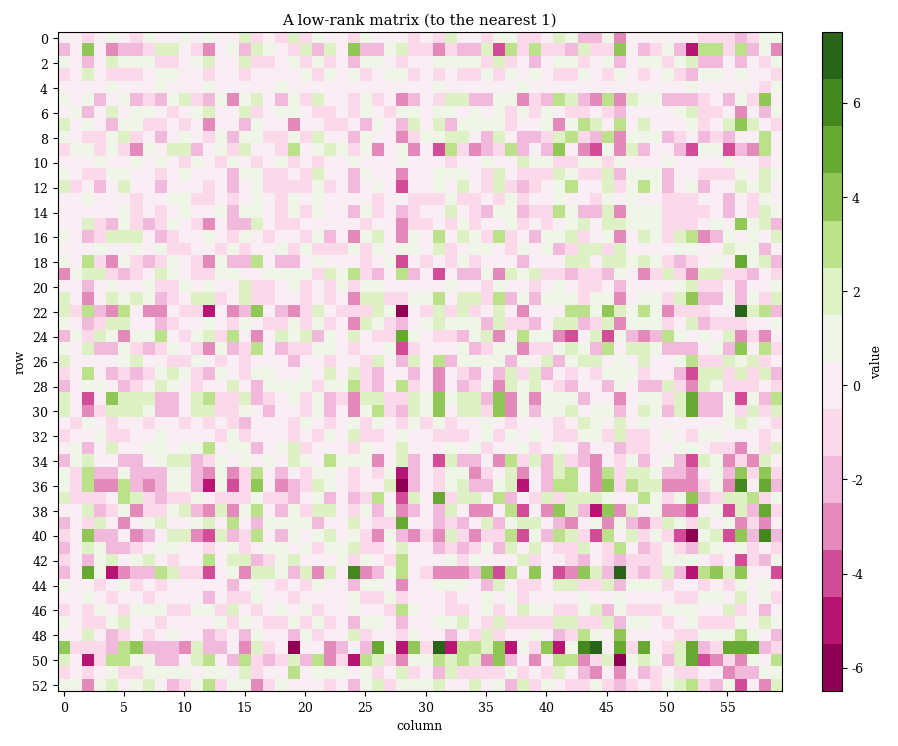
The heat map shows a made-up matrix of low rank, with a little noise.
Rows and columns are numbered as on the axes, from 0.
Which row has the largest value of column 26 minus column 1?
49
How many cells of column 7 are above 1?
3
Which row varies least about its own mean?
4
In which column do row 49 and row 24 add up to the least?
41
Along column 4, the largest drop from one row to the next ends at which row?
43
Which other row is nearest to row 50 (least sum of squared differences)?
29
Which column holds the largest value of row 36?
56
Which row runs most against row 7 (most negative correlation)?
51
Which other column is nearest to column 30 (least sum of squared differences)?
1
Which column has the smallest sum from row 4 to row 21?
28
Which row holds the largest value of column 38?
24
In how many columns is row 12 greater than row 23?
19
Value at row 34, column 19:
2
